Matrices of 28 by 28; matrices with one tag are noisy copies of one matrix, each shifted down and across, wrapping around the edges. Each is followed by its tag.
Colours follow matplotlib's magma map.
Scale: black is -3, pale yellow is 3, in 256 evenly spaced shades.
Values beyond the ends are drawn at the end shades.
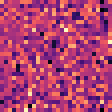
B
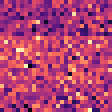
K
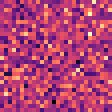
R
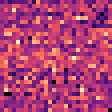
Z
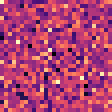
B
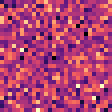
R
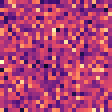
R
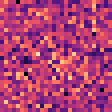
R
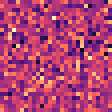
B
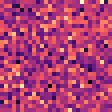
R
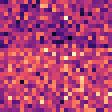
K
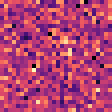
R
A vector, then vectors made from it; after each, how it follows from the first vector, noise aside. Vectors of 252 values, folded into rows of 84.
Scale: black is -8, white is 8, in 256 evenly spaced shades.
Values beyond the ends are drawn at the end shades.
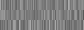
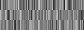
reversed, negated, scaled up.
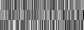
scaled up.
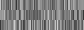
scaled up.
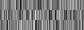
wrapped around, negated, scaled up.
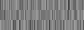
negated.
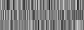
wrapped around, negated, scaled up.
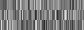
wrapped around, scaled up.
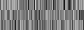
reversed, negated, scaled up.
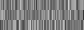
scaled up.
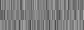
negated.
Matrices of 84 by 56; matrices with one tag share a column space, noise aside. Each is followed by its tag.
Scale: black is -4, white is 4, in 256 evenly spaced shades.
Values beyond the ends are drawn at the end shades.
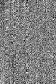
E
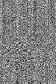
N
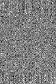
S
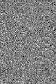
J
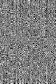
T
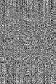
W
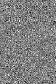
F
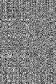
E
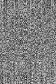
S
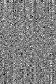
E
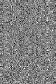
F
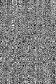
W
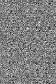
J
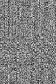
N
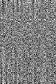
E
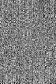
T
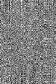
W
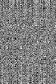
W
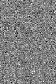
J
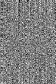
E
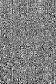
T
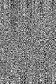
S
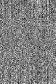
T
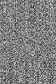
S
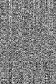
S
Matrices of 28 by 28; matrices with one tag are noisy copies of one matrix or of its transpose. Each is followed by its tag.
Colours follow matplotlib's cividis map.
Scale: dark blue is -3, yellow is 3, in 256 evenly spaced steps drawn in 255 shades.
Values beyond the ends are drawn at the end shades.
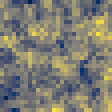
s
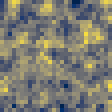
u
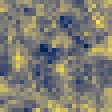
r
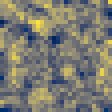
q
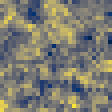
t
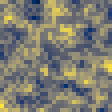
t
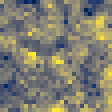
s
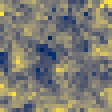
r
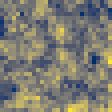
s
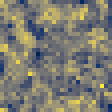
q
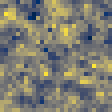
t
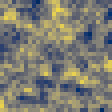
t
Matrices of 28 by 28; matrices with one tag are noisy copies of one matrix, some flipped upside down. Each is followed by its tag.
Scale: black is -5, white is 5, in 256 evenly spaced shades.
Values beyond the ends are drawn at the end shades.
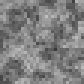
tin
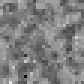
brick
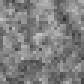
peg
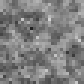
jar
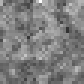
peg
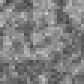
peg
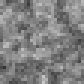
peg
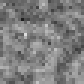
peg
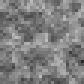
jar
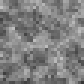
jar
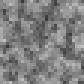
brick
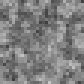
brick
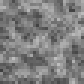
jar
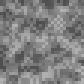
jar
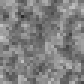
brick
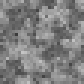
tin
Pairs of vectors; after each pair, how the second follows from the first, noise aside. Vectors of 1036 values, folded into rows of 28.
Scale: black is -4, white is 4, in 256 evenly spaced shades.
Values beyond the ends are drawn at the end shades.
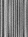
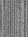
reversed, shrunk.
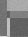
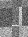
wrapped around.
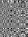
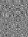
wrapped around, shrunk.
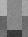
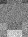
negated, partly zeroed.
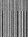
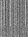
reversed, negated, shrunk.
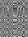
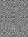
reversed, negated, shrunk.
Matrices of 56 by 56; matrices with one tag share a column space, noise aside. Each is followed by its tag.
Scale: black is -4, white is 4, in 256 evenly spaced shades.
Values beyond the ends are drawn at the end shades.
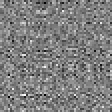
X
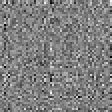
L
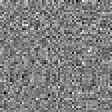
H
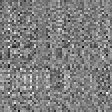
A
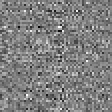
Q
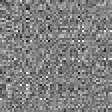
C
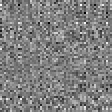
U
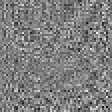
U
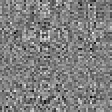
U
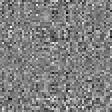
U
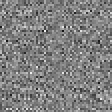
Q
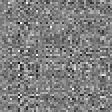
X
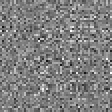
C
